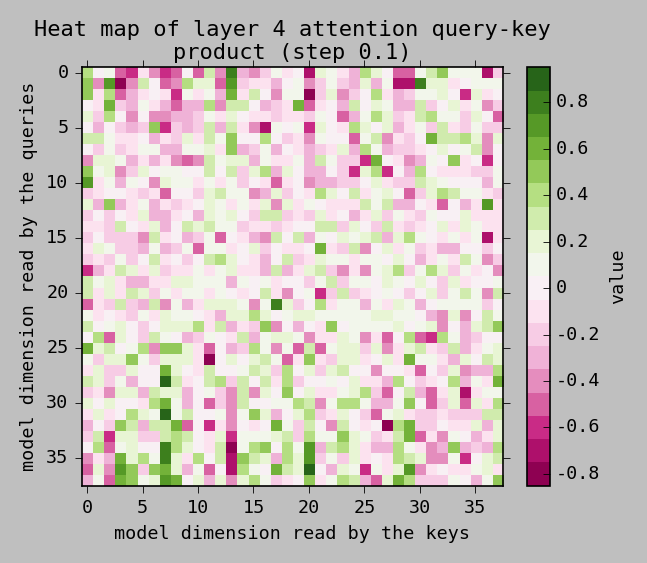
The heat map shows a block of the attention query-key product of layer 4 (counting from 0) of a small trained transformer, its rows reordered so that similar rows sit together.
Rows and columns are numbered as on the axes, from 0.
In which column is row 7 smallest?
36
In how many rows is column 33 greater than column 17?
25
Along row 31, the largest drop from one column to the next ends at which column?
8
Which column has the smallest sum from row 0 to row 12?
20
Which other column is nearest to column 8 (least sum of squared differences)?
28
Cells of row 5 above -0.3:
29
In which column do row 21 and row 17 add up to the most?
17
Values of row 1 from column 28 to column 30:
-0.7 -0.7 0.8
